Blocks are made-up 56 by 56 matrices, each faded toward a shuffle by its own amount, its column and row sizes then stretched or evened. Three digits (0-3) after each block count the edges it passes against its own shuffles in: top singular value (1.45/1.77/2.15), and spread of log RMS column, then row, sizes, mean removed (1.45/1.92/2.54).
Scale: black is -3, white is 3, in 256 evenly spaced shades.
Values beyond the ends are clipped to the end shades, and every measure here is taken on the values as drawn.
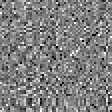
3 1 0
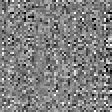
2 3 1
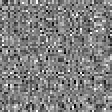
3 0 1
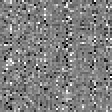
2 3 0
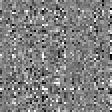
2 3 2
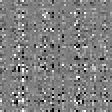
1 3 3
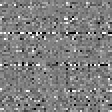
2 1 3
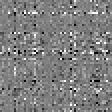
1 3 3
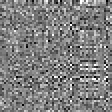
3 2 2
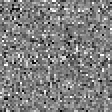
1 0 1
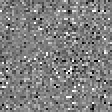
1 1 2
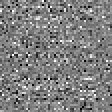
2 1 2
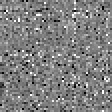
1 1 1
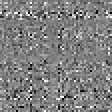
1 2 3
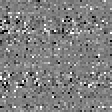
0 1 3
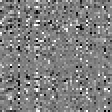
2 3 2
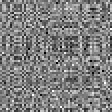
3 0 1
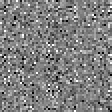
1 2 0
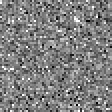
0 0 0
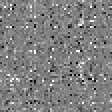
0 2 2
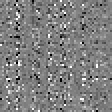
1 3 1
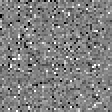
2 1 1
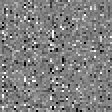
0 2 0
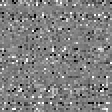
0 0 3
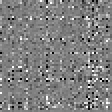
2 3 3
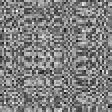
3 0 0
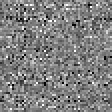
1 1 2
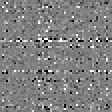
2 2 3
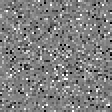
0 0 0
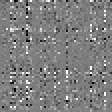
1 3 2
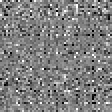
1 2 3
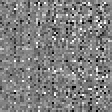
0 3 2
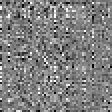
2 3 1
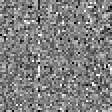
1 1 1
